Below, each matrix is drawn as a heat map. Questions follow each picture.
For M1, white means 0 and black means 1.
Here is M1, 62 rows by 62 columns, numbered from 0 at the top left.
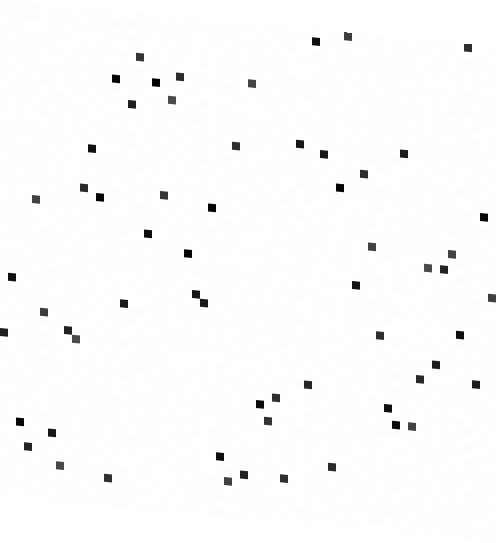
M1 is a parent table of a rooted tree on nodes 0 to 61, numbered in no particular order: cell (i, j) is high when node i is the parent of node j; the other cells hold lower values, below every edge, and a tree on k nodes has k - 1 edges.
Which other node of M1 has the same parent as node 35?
30
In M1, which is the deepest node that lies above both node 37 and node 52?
8
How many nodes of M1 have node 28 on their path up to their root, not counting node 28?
4
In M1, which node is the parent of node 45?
17
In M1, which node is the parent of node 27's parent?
40
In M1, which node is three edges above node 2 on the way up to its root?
19
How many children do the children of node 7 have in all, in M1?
4
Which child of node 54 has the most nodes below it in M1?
41
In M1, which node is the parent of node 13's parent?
0
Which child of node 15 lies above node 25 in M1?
29
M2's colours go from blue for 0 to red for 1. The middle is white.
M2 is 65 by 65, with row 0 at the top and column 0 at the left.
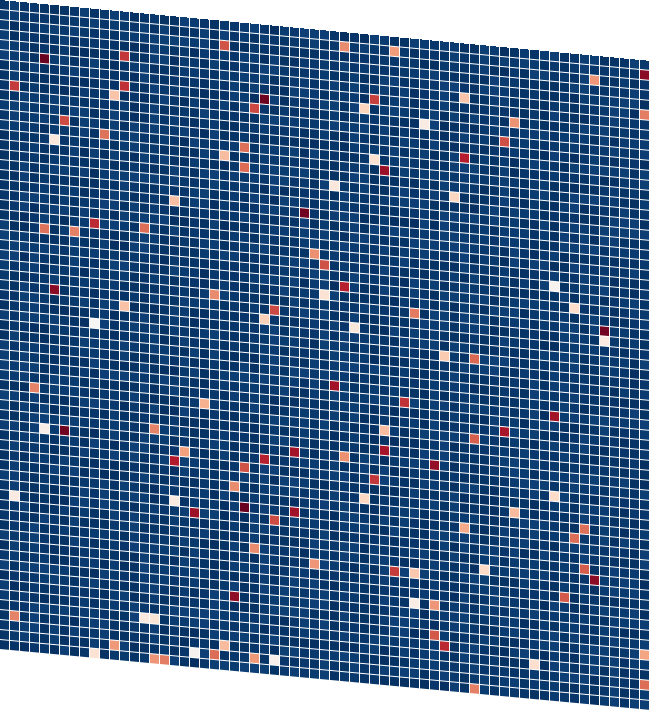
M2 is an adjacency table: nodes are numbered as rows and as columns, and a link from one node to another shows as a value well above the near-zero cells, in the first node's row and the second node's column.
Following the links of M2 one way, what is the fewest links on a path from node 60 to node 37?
2
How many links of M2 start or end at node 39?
4
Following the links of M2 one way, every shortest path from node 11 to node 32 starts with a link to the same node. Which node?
node 46
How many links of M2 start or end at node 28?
3
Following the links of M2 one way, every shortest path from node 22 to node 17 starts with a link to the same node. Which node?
node 31
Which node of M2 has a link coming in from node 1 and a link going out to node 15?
node 64
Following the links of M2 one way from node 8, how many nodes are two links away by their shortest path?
9
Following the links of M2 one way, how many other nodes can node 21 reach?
4
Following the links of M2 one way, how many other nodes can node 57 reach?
3
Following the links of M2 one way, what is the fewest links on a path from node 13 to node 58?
4
